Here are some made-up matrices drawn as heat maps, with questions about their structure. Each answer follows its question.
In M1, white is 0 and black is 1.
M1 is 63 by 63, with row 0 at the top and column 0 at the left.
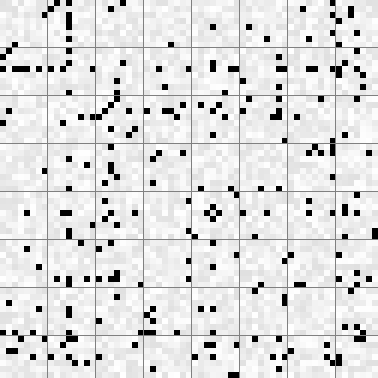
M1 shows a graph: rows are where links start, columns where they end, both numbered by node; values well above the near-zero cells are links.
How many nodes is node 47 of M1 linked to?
6
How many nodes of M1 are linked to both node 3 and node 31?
1
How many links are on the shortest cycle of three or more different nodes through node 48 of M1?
6
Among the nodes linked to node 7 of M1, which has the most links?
node 56
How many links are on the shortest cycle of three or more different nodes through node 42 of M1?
4
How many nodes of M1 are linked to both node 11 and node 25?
3
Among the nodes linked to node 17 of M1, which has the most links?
node 18
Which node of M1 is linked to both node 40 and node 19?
node 13
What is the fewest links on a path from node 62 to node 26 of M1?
3
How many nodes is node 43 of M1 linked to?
2
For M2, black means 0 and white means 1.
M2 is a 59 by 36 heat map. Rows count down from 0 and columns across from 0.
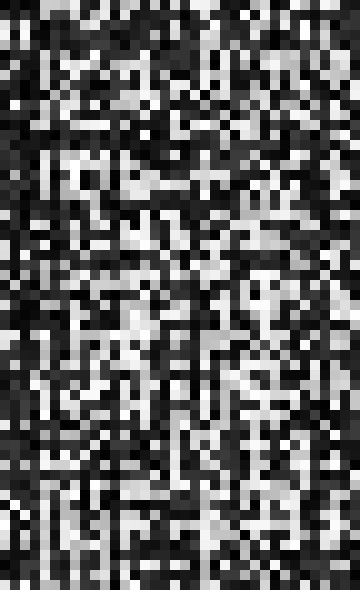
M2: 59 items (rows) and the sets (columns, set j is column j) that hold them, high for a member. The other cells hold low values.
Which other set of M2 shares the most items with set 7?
12
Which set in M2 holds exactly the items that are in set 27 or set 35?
22
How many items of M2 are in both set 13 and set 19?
3
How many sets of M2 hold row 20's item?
4
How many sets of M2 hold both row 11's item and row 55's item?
1
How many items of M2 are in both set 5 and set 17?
6
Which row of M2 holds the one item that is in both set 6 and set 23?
53
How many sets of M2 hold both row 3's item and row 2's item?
7
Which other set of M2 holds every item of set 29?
33
